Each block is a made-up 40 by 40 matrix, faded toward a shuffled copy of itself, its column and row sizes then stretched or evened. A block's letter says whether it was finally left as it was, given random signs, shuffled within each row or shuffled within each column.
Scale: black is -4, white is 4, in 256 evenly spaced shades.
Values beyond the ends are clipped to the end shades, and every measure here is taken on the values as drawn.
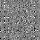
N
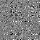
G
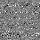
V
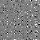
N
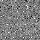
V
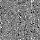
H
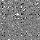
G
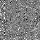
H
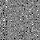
H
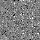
H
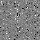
H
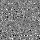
V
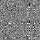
N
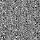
H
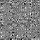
N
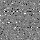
V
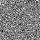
V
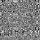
N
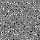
V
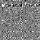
N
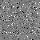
V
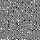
N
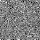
V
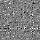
G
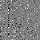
N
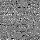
V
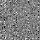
H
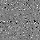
V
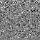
V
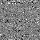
V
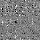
G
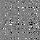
G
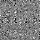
G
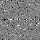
V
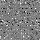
V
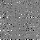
G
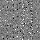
H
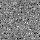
V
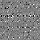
N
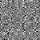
N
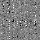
G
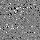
V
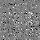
G
